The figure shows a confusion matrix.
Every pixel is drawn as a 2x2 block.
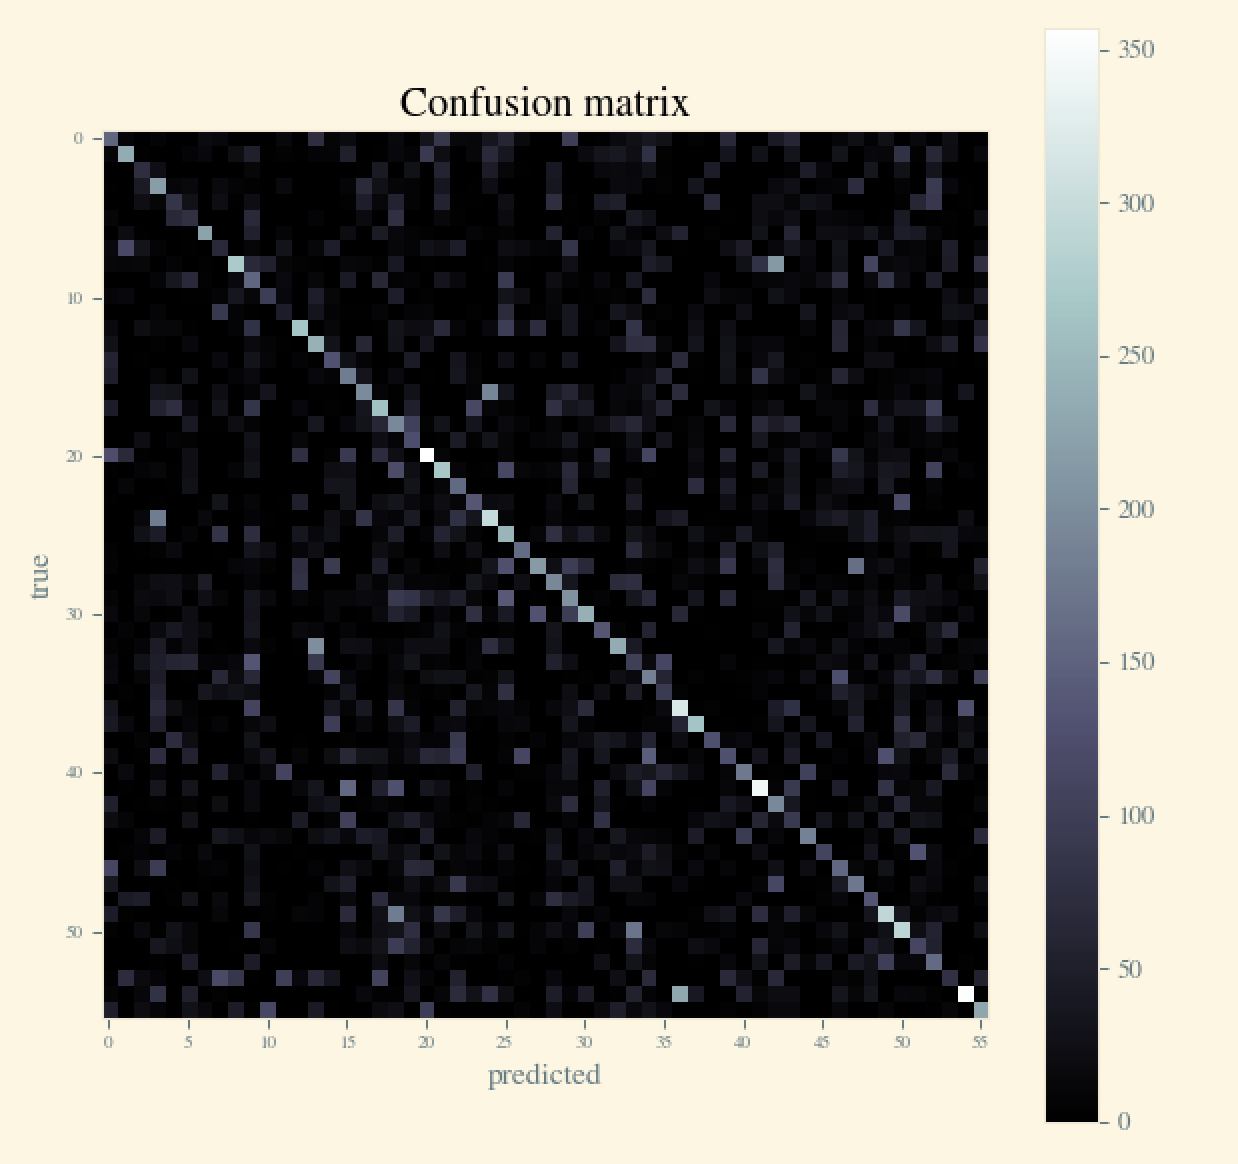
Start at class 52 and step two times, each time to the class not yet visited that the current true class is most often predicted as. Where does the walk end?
18
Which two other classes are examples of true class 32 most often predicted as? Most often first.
13, 24
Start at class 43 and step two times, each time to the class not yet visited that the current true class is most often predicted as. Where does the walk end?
41
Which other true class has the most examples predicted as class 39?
27
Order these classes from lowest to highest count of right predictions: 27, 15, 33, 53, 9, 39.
53, 33, 39, 9, 15, 27
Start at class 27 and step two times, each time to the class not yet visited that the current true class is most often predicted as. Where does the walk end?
42
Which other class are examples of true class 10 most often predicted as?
34
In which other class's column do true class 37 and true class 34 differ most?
46
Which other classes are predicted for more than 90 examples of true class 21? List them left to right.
18, 25, 52
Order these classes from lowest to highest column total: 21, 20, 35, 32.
35, 32, 20, 21
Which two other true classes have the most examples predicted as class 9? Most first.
33, 36
